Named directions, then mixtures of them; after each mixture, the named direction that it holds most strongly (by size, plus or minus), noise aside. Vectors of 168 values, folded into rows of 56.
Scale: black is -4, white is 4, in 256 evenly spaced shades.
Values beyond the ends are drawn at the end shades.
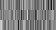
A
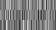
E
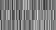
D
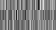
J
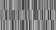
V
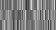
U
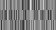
V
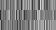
D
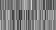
D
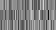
V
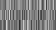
E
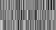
A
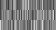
D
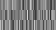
V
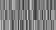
V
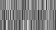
E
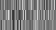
U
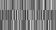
A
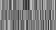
U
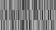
V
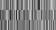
J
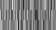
A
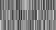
A
